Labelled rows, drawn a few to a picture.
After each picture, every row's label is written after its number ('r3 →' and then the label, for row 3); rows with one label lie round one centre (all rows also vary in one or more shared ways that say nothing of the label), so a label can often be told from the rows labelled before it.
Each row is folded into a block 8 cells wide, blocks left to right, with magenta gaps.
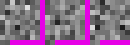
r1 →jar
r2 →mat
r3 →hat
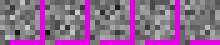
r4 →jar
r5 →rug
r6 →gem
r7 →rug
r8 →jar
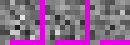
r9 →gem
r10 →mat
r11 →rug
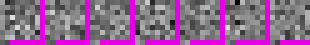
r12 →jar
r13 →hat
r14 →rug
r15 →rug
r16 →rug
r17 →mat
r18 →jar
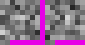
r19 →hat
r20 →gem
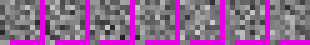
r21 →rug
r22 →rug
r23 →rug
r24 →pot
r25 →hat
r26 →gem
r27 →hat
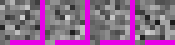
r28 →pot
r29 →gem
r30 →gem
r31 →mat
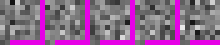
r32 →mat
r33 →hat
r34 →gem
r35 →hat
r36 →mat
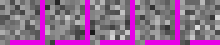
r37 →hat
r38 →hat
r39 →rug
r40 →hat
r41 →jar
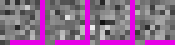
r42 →jar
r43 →gem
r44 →mat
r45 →rug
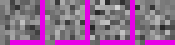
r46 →hat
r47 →mat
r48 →jar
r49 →hat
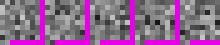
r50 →pot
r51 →hat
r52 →pot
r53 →mat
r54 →rug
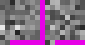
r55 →mat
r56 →pot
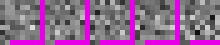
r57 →rug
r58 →mat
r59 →jar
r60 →gem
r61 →jar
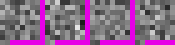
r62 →rug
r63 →rug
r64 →jar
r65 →gem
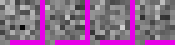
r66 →rug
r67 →pot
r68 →rug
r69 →pot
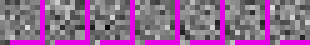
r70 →jar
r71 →pot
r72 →pot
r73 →rug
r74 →rug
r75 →rug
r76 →pot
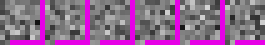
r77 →mat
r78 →gem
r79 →hat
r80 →rug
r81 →pot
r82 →pot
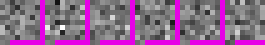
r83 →hat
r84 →mat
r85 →gem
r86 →mat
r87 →rug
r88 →mat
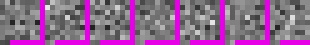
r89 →mat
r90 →pot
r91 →jar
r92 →jar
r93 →hat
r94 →pot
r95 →gem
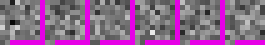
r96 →mat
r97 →gem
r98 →jar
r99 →hat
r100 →rug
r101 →hat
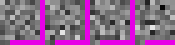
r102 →jar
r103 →hat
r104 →mat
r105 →mat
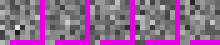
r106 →rug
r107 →hat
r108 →pot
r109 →jar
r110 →hat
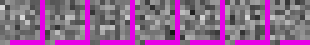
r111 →pot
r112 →gem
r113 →mat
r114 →hat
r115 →gem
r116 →pot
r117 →jar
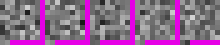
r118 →rug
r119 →rug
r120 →mat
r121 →jar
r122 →jar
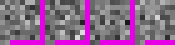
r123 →pot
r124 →gem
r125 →mat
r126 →pot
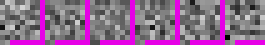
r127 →pot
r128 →mat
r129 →jar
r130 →gem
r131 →hat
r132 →gem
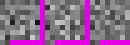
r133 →mat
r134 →hat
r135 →jar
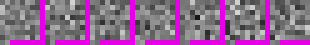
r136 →pot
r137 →pot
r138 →mat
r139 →rug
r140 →gem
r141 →rug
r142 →gem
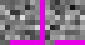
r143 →gem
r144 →gem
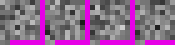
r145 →hat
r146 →rug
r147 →rug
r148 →rug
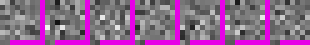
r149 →hat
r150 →mat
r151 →jar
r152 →jar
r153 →rug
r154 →mat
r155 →jar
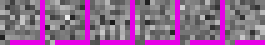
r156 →gem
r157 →pot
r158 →mat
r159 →mat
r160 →pot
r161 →gem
